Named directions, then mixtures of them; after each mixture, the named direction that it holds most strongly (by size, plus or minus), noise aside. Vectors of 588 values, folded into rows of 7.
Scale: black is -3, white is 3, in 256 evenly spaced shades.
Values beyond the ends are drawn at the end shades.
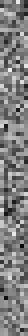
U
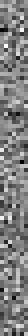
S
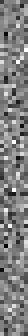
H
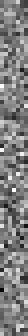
U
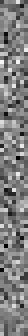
H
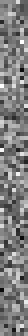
U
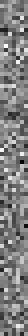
S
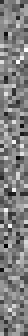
H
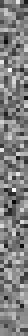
U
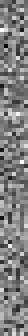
S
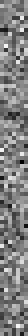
S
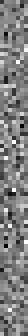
H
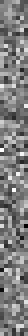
S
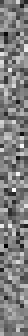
H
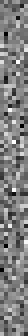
H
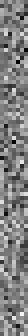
H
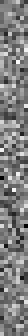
H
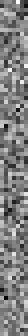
U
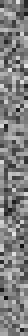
U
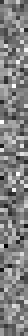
H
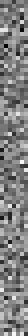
S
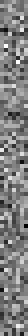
S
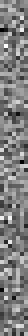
S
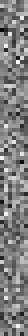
S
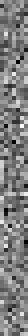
H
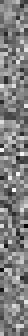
H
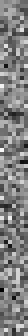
S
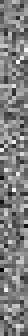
H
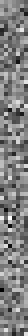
S
